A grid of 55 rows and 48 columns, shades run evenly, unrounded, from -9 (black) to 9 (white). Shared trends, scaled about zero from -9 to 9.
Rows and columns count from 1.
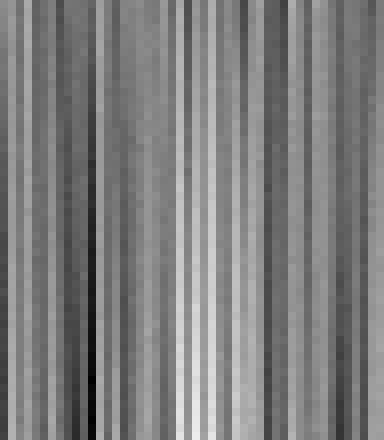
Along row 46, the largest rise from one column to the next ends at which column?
13
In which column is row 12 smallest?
12
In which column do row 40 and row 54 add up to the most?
25
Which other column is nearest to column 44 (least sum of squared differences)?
16
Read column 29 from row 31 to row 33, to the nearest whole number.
0 0 0
